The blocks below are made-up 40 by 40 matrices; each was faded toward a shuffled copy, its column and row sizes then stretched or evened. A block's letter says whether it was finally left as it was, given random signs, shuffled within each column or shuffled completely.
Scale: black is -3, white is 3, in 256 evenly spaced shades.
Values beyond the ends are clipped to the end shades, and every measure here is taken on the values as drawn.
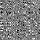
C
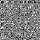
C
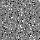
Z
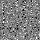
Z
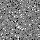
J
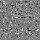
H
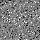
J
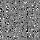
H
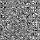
H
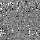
H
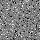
J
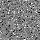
J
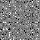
H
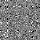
H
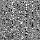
Z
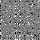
C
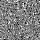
J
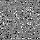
H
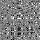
C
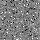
J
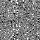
Z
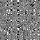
C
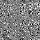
H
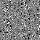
Z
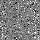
Z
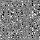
H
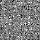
H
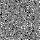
Z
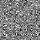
H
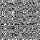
C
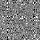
H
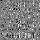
C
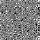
C
